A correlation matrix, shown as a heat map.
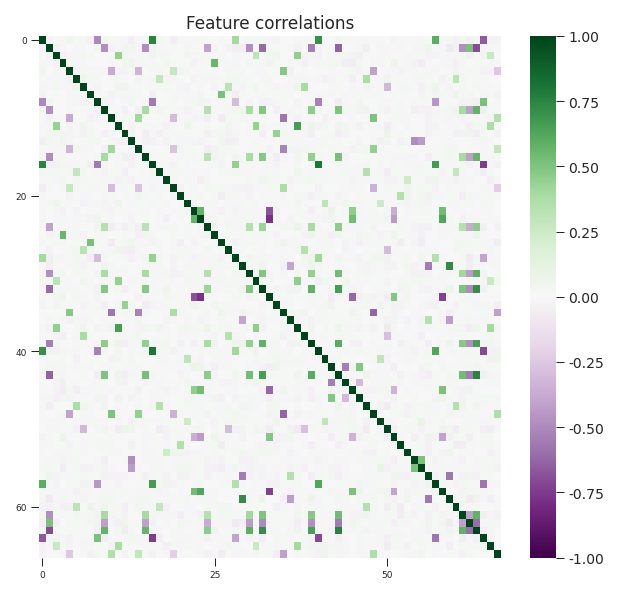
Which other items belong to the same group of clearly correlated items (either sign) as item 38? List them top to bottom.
6, 27, 50
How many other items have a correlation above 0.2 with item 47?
3
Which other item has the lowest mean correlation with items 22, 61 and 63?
1
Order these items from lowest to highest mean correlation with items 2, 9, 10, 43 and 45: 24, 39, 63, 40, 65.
40, 65, 24, 39, 63
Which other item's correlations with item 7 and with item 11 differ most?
37
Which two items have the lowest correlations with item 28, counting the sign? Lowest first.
64, 8
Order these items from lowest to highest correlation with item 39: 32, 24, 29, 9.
29, 24, 9, 32
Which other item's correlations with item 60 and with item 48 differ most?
35
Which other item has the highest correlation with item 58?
23
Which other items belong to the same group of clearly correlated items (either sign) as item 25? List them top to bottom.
3
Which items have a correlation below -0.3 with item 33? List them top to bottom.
22, 23, 45, 58
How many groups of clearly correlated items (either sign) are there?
16
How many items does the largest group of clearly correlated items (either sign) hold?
11
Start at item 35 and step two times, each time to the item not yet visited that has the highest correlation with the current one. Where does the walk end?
19
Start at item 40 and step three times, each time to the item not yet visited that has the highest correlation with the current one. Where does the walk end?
57
